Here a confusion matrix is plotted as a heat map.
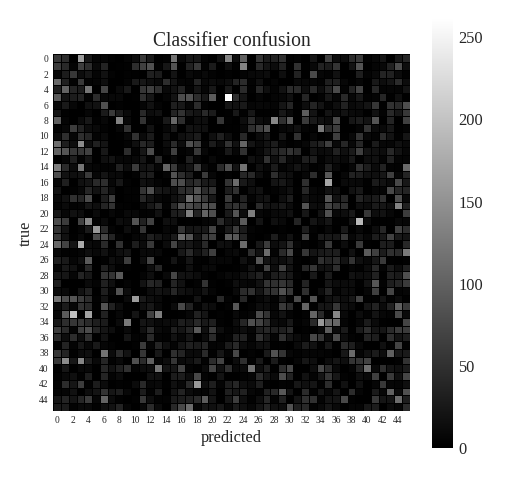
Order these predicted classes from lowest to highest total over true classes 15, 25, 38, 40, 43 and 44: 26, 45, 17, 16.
26, 17, 16, 45
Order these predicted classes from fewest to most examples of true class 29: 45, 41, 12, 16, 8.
8, 16, 12, 45, 41
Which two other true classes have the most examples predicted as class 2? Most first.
33, 31
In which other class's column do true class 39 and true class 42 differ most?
18
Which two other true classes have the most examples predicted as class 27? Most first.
25, 9
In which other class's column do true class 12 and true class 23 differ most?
16
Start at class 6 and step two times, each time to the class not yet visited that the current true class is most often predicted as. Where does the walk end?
17
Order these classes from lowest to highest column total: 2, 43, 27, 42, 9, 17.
9, 42, 2, 27, 43, 17
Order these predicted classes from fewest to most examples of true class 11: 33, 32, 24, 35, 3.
32, 33, 35, 24, 3
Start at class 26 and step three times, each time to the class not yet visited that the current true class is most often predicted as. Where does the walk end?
24
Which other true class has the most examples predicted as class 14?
3
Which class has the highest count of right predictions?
34
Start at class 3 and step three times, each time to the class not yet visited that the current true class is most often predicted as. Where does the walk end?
5
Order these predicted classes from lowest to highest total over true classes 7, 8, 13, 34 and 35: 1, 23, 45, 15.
23, 1, 15, 45
